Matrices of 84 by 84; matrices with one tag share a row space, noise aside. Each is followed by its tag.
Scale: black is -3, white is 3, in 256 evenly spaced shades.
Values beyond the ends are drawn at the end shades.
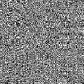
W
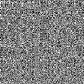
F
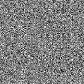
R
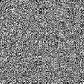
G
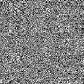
W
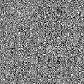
R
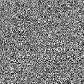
R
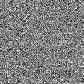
W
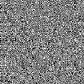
F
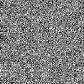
F
